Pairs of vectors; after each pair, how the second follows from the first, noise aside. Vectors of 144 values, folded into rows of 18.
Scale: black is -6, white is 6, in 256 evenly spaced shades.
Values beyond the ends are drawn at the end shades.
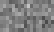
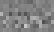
reversed, partly zeroed.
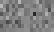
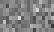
reversed, negated.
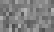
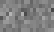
negated, partly zeroed.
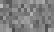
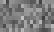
reversed.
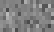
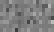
partly zeroed.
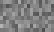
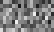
wrapped around, negated, scaled up.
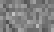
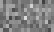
shuffled.
